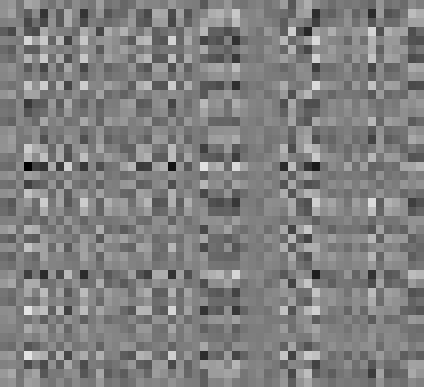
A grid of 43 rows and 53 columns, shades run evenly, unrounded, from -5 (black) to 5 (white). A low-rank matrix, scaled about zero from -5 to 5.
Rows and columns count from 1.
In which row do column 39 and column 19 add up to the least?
19
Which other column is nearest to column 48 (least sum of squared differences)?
29
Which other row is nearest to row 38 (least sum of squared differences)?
30
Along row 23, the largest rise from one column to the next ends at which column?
40
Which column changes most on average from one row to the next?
4
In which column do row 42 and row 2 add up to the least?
47
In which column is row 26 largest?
39
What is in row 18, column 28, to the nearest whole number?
-2
